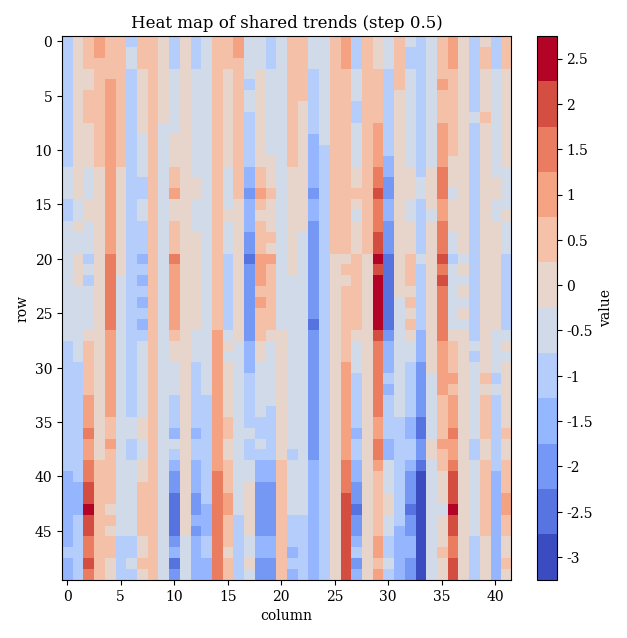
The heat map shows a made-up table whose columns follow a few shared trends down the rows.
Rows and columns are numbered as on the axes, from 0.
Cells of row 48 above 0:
11
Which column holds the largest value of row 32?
29
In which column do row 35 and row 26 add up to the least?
23
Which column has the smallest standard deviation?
8
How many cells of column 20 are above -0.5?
23
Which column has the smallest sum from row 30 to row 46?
33
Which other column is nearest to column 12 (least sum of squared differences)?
40
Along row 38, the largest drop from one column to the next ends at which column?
30
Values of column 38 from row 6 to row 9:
-1 -0.5 -1 -1
